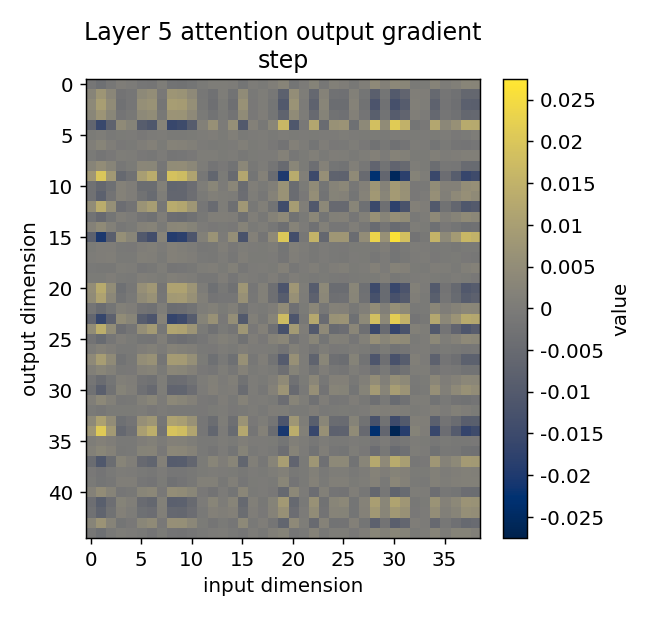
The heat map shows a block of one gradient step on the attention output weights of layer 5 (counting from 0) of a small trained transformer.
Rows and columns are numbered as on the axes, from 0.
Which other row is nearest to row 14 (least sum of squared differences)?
36
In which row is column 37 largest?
15
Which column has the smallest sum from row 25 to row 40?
30
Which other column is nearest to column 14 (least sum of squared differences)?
12
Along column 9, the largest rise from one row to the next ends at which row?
24
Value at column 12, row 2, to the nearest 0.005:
-0.005
